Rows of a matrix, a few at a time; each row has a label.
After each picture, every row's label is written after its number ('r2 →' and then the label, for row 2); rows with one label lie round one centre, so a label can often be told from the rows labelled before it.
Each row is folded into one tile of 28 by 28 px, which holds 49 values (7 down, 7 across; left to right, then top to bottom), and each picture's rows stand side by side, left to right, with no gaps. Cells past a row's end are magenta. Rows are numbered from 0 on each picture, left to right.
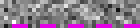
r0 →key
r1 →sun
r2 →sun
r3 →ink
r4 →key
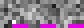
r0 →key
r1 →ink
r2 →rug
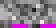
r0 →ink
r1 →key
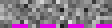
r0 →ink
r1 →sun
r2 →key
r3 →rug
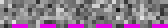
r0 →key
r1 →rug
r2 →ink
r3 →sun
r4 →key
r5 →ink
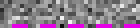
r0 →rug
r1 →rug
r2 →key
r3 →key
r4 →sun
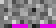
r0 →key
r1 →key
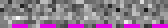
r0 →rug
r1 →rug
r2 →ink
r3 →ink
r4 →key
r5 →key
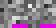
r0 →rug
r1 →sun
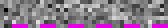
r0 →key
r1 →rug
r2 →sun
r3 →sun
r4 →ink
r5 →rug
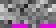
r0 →ink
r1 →sun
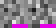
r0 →key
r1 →key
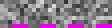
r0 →ink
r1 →sun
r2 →rug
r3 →rug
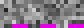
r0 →key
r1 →ink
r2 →rug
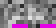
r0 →rug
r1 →ink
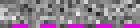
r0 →ink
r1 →rug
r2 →key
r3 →key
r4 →sun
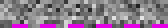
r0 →ink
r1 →rug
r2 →rug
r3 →key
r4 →ink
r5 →ink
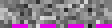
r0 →ink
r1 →rug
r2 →sun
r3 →key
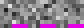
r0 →key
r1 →sun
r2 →ink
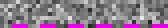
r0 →sun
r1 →rug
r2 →ink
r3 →key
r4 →ink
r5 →ink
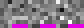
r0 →rug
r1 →key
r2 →key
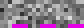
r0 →rug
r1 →sun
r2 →ink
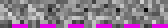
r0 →ink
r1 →ink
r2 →rug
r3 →rug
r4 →key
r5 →key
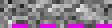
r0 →rug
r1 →sun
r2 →sun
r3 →ink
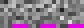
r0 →sun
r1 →sun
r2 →key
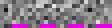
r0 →key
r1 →sun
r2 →sun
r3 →key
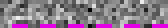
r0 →rug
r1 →ink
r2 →ink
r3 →key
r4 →rug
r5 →key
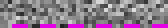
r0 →rug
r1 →key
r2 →key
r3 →sun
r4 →sun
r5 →sun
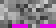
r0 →ink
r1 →sun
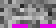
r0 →rug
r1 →ink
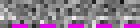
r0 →ink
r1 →key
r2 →rug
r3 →rug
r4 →rug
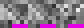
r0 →ink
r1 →ink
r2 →sun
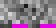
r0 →ink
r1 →key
